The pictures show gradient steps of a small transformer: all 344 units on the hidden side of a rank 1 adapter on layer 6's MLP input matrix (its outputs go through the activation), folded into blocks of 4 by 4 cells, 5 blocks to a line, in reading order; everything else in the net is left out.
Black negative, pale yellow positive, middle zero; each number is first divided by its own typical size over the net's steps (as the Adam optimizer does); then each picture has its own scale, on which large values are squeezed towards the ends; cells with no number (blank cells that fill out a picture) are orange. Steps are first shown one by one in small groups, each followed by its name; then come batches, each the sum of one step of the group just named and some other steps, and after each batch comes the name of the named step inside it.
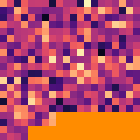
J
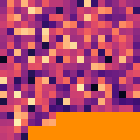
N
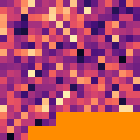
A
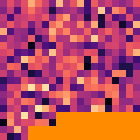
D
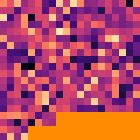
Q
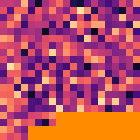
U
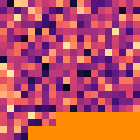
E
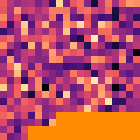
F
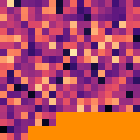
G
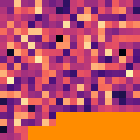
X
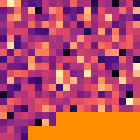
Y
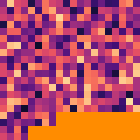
Y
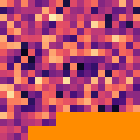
Q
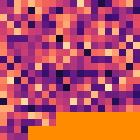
E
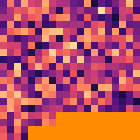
N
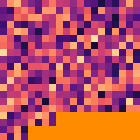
Y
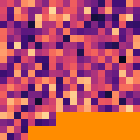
A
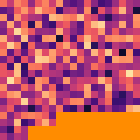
X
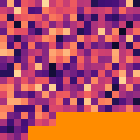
F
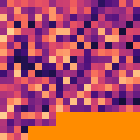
Q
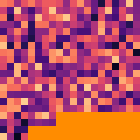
F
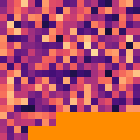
E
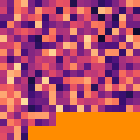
U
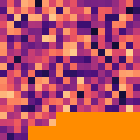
A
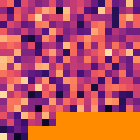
G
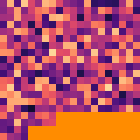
N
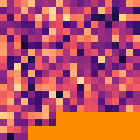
A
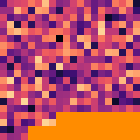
X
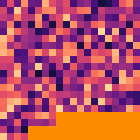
U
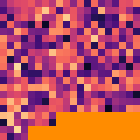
D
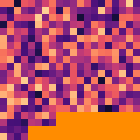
G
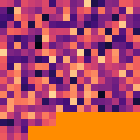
J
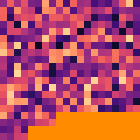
F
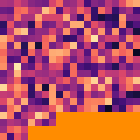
F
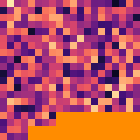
Y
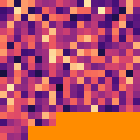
J
